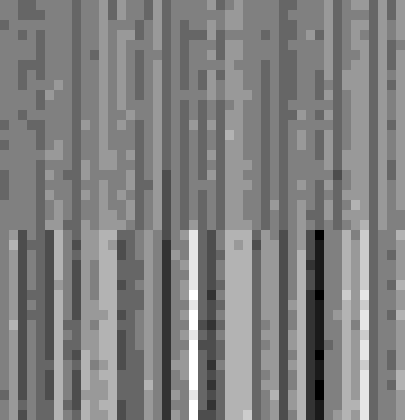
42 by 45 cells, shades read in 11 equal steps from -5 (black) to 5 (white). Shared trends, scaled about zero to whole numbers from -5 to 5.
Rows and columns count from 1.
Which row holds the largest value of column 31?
40
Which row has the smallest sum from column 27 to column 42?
4
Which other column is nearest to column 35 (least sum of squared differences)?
24
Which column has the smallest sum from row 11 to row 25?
19
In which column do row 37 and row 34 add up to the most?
22
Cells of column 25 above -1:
13
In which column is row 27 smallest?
36
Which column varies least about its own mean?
42
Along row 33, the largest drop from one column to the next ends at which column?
23
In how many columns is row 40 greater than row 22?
20
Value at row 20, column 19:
-2
